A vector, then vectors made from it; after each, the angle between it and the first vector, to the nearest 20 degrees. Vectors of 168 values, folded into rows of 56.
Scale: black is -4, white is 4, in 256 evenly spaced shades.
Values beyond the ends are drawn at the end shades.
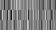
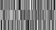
100 degrees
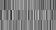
40 degrees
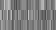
140 degrees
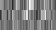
60 degrees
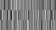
20 degrees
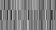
20 degrees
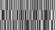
120 degrees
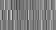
160 degrees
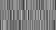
80 degrees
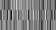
20 degrees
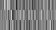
120 degrees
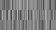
40 degrees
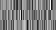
120 degrees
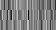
20 degrees
